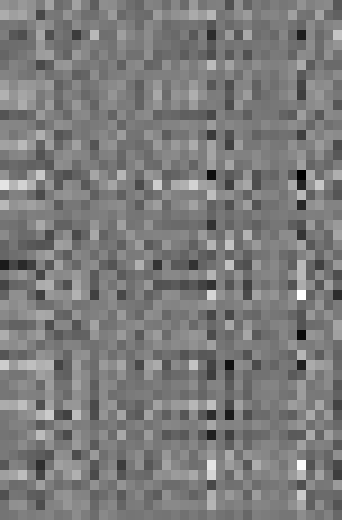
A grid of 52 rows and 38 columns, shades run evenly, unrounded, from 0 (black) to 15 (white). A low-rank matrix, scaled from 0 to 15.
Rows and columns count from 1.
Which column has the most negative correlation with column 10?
28
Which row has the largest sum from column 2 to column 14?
37
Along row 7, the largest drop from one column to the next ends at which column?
35
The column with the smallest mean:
26
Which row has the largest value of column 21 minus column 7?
19
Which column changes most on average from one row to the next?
24
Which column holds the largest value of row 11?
3
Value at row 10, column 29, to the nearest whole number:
6
